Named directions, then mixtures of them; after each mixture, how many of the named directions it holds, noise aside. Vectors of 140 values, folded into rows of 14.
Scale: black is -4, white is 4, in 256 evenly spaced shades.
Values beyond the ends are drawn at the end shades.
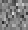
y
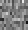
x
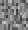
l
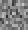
three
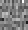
one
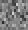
one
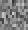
three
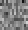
two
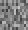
one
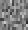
two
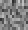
three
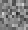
three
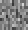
three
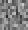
two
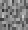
two
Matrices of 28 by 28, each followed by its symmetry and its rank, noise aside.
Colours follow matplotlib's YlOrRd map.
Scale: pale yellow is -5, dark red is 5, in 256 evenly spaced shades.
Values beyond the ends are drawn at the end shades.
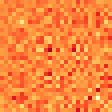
symmetric, rank four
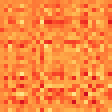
no symmetry, rank three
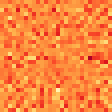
antisymmetric, rank six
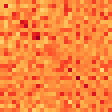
symmetric, rank six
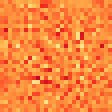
antisymmetric, rank six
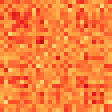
symmetric, rank six
